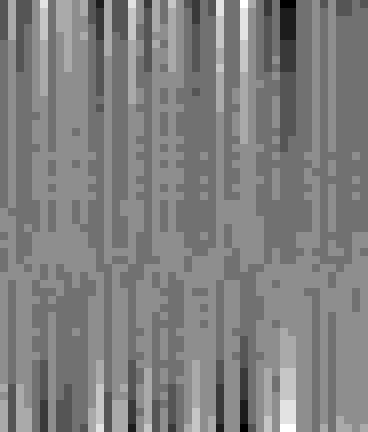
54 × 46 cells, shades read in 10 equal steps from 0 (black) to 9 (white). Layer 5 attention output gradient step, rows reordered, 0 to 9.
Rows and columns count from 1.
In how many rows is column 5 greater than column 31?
15
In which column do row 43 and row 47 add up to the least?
31
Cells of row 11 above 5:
4
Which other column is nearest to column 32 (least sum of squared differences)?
11
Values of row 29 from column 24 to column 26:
4 4 4
